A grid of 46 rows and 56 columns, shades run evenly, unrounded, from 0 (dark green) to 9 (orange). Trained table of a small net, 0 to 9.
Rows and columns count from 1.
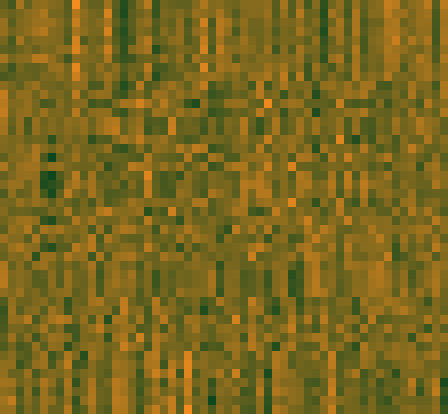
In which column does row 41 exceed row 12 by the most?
24
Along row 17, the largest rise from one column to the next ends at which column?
41
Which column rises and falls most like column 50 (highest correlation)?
14
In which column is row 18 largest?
44
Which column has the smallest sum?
27
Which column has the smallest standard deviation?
51
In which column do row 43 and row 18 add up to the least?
56
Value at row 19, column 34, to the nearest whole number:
7
